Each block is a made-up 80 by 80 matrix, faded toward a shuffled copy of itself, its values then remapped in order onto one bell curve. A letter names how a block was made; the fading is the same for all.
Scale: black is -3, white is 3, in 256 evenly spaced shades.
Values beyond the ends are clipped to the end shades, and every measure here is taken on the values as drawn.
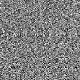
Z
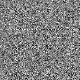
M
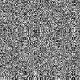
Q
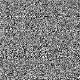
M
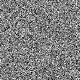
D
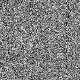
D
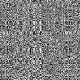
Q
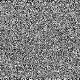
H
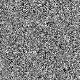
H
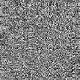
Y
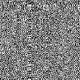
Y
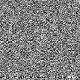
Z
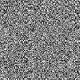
Y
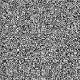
Z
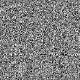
M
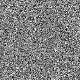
H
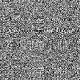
Z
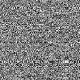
Z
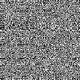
Z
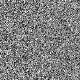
D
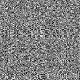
Z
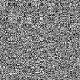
Y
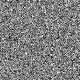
D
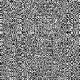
Q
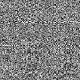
Z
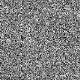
M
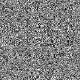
M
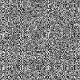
Q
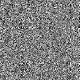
M
